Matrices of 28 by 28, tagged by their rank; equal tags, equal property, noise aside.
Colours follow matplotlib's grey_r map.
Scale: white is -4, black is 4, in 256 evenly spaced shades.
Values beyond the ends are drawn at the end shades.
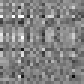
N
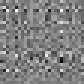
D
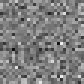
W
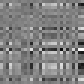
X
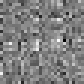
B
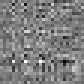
D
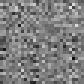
W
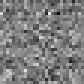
W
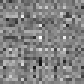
B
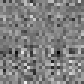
B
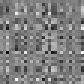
N
